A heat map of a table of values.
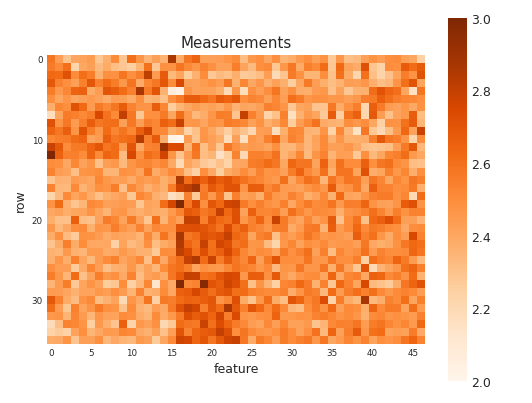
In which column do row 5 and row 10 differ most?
16
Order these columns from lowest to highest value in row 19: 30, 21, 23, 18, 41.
41, 30, 18, 23, 21
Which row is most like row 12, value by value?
11
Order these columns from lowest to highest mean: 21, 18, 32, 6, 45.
6, 32, 45, 21, 18
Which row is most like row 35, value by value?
24
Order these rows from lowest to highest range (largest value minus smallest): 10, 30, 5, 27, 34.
5, 27, 34, 30, 10
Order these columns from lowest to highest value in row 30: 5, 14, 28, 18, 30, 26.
28, 26, 5, 14, 18, 30
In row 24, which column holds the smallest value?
13
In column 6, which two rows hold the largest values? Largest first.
7, 11
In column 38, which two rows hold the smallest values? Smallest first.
9, 2
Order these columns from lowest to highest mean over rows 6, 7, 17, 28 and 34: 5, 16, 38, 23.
5, 23, 38, 16
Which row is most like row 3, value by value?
8
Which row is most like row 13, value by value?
14
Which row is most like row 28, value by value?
23
